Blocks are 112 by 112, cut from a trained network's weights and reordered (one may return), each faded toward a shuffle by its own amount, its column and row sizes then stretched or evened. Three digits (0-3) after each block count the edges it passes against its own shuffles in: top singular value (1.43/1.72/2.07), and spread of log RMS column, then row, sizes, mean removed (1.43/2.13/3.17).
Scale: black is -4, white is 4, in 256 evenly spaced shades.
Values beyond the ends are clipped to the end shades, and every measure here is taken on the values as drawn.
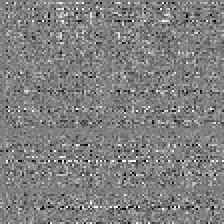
2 2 3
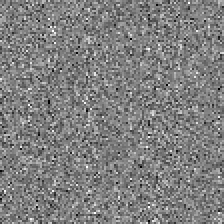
0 2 0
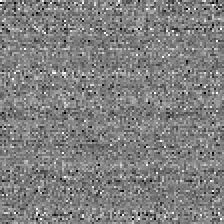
1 1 2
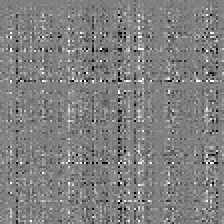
3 3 3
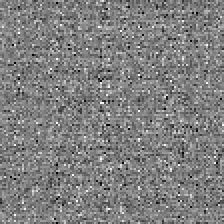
1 2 0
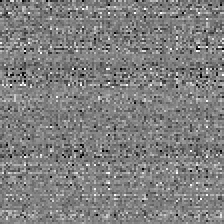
2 2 3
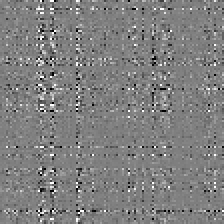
3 3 3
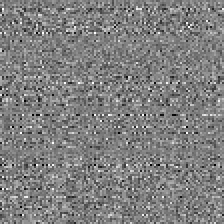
3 1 3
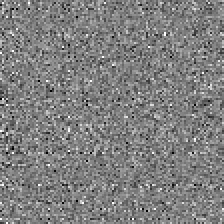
0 2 2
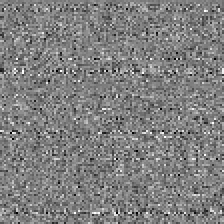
2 1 3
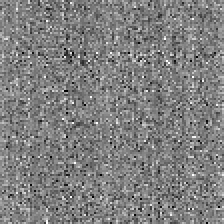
1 1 2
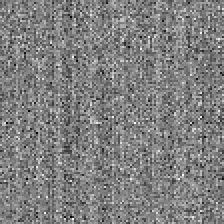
2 0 1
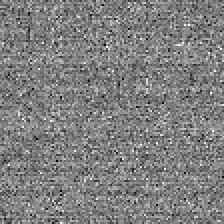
1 1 0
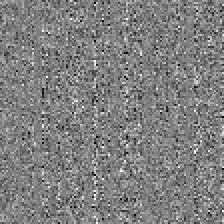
0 3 0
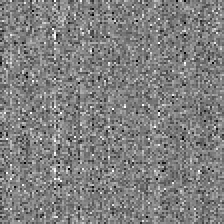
1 2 1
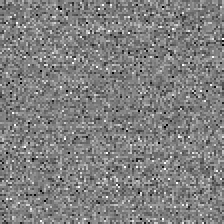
0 0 1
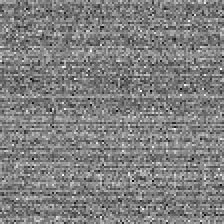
3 1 0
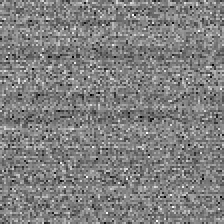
2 0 1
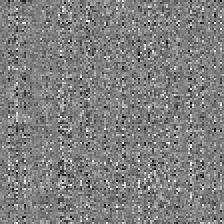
2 3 2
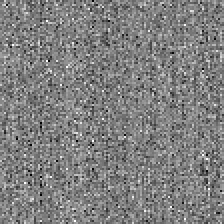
1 2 0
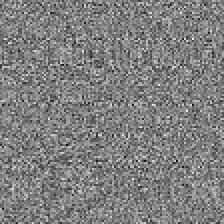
3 0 2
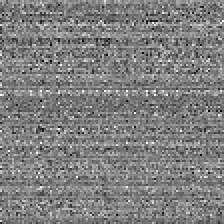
3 2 2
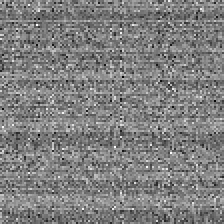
3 2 0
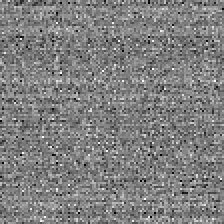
2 2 1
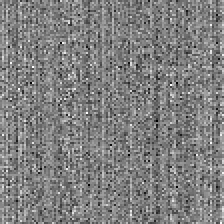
3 2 1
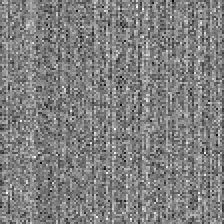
3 1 0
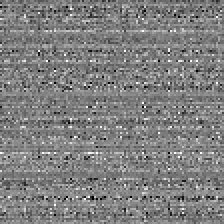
3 2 3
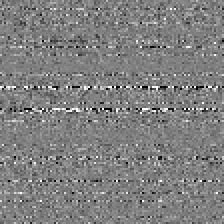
3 1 3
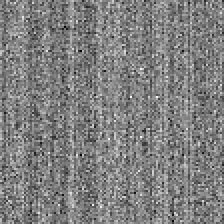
3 0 1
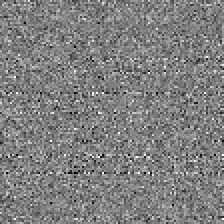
2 1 2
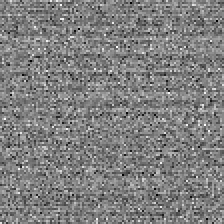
2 0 0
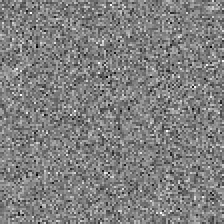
0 1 0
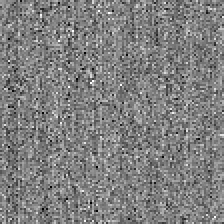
1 1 0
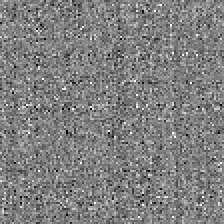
0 1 2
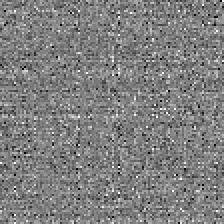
1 2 1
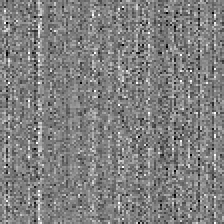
3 3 1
